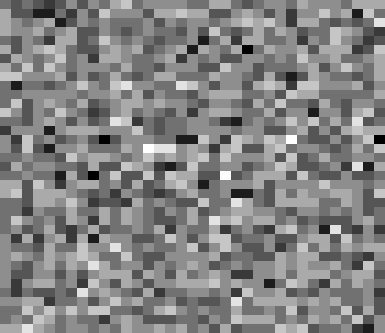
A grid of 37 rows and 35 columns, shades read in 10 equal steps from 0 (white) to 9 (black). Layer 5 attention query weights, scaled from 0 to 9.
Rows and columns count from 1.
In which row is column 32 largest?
19
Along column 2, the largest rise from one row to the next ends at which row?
10
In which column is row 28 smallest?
11
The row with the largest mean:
26
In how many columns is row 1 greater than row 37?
17
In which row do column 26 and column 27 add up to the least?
16
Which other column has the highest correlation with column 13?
22
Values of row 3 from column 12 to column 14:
5 5 4
